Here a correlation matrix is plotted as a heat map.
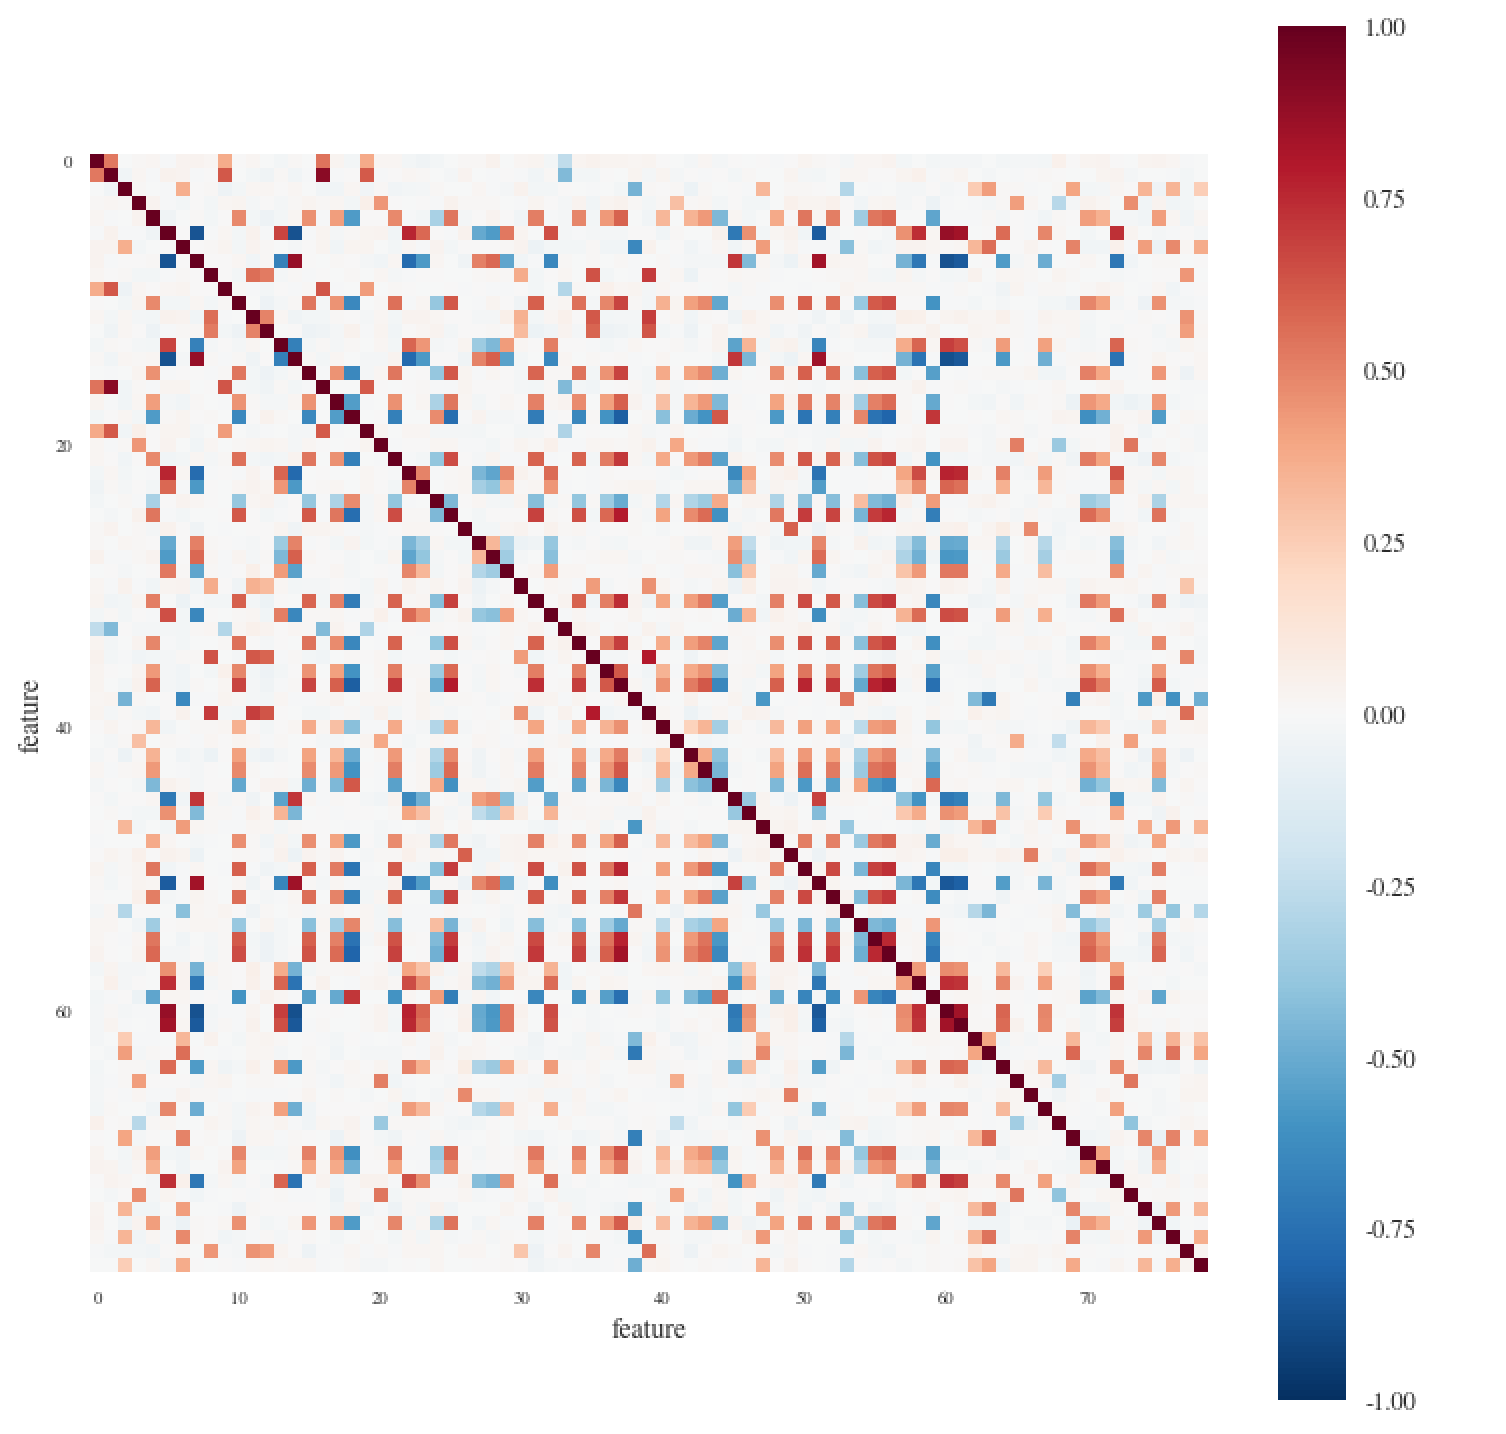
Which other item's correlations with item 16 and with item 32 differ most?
1
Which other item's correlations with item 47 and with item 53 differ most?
38
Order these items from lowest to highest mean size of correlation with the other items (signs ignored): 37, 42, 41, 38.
41, 38, 42, 37
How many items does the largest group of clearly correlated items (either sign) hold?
26
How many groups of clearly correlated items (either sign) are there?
7
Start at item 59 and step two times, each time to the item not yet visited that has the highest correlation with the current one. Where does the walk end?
44
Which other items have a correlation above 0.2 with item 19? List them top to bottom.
0, 1, 9, 16
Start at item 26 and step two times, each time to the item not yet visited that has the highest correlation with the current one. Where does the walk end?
66
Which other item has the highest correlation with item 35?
39
